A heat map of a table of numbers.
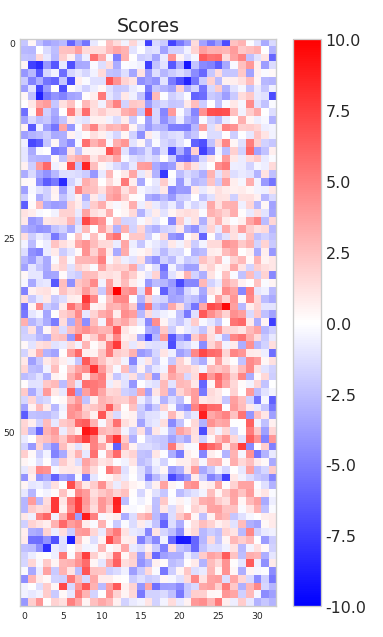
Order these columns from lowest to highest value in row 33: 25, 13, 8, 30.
30, 25, 13, 8
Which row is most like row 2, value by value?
52
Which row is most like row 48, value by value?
43
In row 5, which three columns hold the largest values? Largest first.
11, 12, 29
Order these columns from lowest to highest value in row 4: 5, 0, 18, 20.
5, 0, 18, 20
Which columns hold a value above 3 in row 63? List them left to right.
7, 8, 11, 12, 29
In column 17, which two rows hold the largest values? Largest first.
36, 7
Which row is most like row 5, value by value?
64
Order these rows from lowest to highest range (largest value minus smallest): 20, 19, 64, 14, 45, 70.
20, 19, 45, 70, 14, 64
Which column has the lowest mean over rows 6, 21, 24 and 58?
0
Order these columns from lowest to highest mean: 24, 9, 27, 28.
28, 24, 27, 9
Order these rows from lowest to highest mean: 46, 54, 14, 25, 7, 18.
7, 14, 18, 25, 46, 54
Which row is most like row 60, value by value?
59
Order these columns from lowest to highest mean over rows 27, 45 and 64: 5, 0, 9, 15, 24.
5, 15, 0, 24, 9
